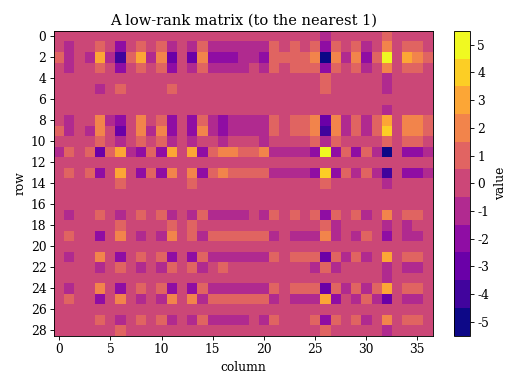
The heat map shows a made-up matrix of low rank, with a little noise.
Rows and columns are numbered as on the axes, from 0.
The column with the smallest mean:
26
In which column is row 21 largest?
32
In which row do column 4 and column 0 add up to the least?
11
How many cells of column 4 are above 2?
1
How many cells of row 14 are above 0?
3
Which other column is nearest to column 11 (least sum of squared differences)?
13
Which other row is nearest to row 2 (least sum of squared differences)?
9
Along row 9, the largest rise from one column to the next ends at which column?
27
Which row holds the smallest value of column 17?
2
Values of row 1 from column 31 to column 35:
0 2 0 1 1
